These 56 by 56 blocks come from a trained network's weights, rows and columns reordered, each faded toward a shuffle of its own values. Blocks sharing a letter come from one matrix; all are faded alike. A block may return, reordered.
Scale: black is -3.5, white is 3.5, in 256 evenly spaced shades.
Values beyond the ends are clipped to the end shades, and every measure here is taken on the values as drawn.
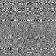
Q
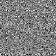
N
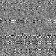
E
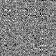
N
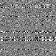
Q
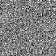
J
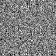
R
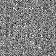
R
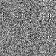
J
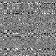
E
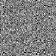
N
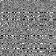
Q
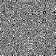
N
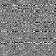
Q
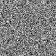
J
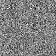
R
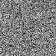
J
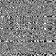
E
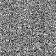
R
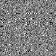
N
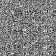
R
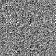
J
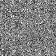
R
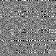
Q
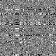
E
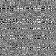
Q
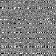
Q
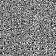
R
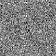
J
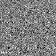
N
